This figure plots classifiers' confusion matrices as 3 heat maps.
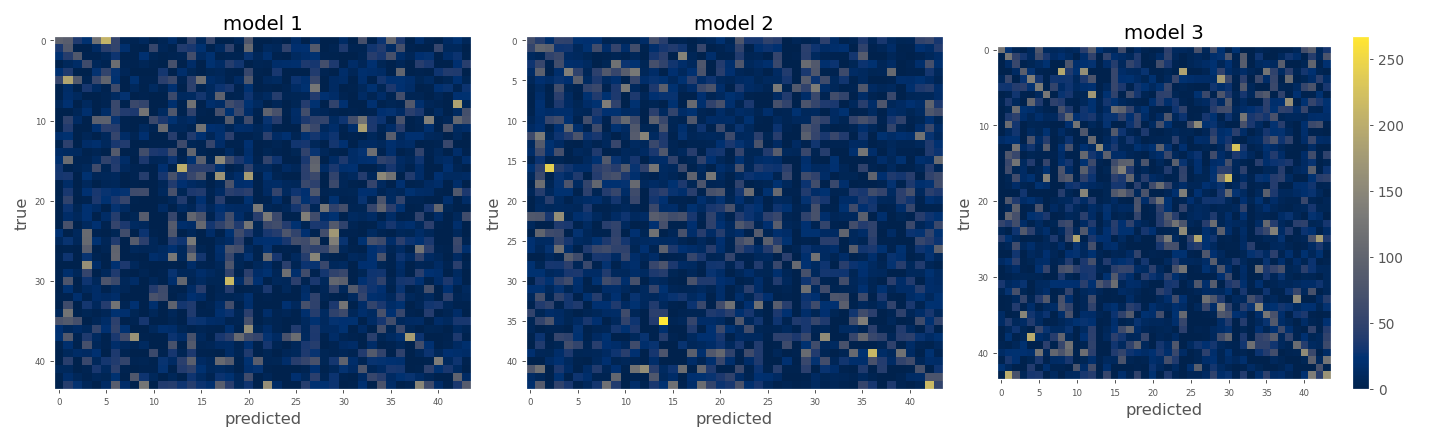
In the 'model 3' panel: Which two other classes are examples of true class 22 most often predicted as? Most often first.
1, 2
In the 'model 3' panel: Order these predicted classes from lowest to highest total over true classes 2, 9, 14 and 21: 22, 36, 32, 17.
17, 36, 22, 32
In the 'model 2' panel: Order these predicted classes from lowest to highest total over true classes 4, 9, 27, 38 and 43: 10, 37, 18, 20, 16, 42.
37, 16, 20, 10, 18, 42
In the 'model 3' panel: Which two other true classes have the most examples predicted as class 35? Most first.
3, 23
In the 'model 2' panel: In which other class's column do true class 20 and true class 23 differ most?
26
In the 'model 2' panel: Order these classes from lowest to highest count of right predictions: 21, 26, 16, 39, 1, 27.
27, 16, 21, 26, 1, 39
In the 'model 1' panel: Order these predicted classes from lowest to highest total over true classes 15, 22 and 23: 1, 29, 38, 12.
38, 29, 12, 1
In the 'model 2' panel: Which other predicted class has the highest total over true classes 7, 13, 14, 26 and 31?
3
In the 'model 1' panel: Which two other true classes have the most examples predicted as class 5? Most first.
0, 10
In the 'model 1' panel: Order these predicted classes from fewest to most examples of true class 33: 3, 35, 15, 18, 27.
15, 35, 3, 27, 18
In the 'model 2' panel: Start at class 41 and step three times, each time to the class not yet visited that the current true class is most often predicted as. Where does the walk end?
2
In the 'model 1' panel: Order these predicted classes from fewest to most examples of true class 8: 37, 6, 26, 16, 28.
28, 16, 26, 6, 37
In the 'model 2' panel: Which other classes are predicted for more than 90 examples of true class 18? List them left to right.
1, 7, 11
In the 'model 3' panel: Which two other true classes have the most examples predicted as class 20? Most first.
18, 29
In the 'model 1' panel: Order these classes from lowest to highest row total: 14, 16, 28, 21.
28, 14, 16, 21
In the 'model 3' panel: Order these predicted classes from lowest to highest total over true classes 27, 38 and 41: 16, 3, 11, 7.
3, 11, 7, 16
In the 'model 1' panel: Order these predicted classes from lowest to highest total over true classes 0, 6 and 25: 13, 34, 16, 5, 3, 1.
13, 16, 34, 1, 3, 5
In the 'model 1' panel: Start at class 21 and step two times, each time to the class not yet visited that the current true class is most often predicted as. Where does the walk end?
3
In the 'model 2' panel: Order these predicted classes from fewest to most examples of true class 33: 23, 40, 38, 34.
34, 23, 40, 38
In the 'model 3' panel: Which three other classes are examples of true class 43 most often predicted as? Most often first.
1, 41, 2
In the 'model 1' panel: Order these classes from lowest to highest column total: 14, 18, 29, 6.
29, 18, 14, 6
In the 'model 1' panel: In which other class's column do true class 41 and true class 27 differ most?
12
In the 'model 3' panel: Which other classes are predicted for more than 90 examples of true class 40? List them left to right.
5, 7, 9, 11
